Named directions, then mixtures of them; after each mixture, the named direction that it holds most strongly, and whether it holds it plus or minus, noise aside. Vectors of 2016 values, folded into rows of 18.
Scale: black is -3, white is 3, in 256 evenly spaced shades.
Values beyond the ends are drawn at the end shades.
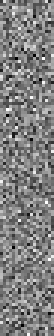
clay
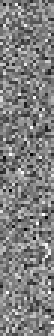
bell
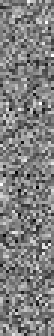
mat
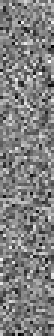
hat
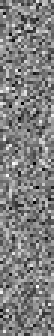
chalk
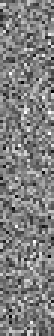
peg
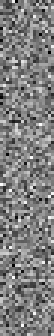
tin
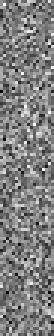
bell, minus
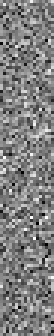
bell, minus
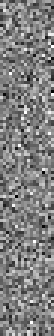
peg, plus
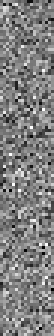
bell, plus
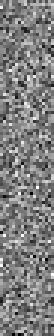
hat, plus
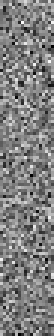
hat, plus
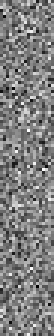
chalk, minus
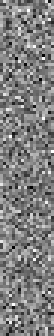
clay, plus
